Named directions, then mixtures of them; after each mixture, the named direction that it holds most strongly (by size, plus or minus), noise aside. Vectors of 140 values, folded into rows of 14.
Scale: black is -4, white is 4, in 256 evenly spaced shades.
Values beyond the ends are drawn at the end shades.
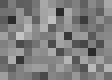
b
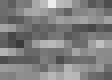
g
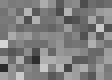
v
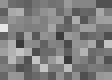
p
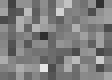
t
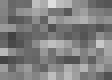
g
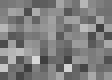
v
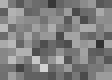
p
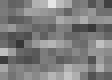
g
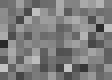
v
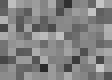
t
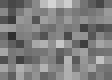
g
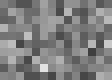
p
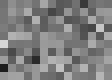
v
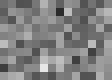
v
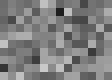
v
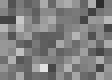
t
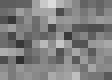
g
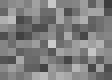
b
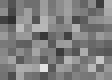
t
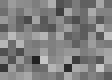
v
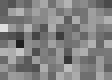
p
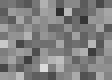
v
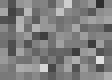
t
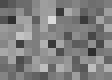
b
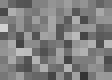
p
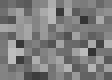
b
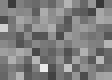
p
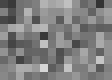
t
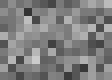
v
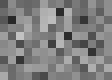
b
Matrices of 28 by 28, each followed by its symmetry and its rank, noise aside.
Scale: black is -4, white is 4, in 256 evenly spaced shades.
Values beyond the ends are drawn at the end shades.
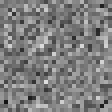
symmetric, rank eight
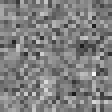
antisymmetric, rank eight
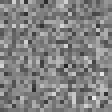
no symmetry, rank eight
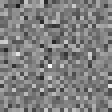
no symmetry, rank six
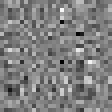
no symmetry, rank four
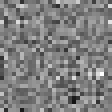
antisymmetric, rank six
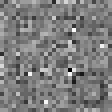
symmetric, rank six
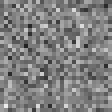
antisymmetric, rank eight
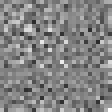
symmetric, rank four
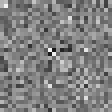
symmetric, rank six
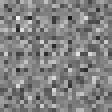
symmetric, rank six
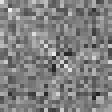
symmetric, rank six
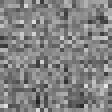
no symmetry, rank six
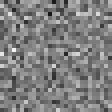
antisymmetric, rank six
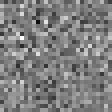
antisymmetric, rank six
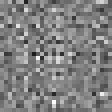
no symmetry, rank four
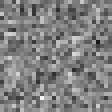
antisymmetric, rank eight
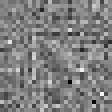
antisymmetric, rank eight
